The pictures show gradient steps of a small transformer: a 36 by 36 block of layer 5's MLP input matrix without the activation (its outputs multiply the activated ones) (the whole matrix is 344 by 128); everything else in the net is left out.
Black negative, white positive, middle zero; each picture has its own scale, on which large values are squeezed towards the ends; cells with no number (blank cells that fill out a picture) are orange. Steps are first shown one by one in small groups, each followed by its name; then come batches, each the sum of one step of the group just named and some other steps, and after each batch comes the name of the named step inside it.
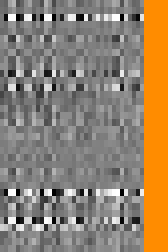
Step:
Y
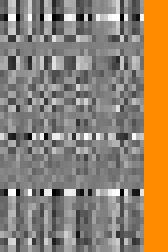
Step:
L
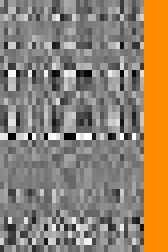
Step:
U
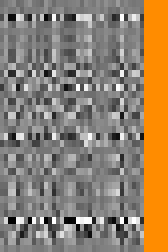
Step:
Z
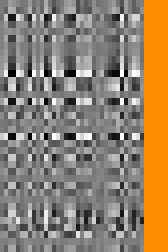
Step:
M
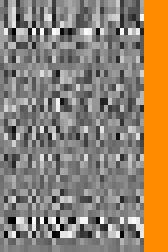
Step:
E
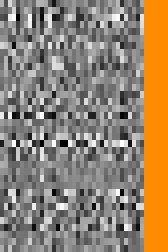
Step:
L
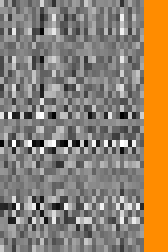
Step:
Z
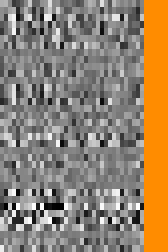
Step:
Y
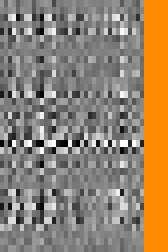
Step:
Y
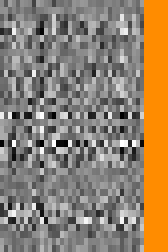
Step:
Z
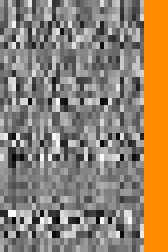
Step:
E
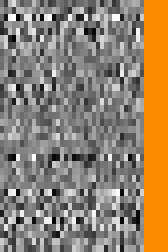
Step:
Y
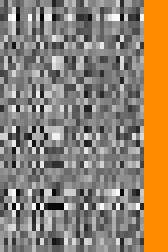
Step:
L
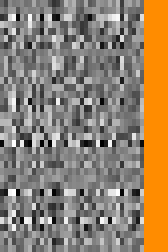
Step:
L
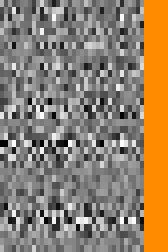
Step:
Z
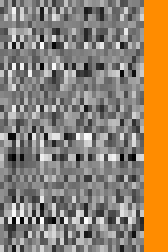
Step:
U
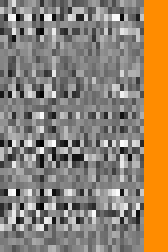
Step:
Y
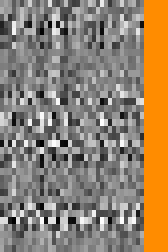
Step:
Z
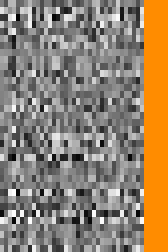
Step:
L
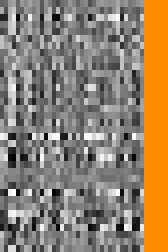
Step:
L
